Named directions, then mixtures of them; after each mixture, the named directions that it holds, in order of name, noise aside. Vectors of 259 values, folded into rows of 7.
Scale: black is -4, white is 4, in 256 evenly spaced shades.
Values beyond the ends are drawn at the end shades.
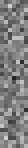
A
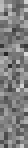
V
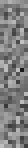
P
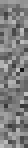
P.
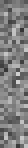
A, P, V.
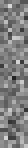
A.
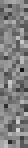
P, V.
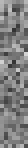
P, V.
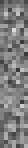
P, V.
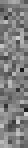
A, P, V.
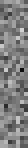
P, V.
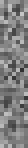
A, P, V.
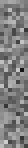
P.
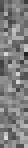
A, P, V.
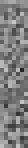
P.
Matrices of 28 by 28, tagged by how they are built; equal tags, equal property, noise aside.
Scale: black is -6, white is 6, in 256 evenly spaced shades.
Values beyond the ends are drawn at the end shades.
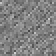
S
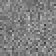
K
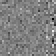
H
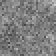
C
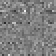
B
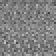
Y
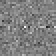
B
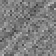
S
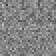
Y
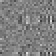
K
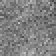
C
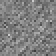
S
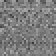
Y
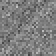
S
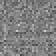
Y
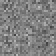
K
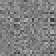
K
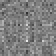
K
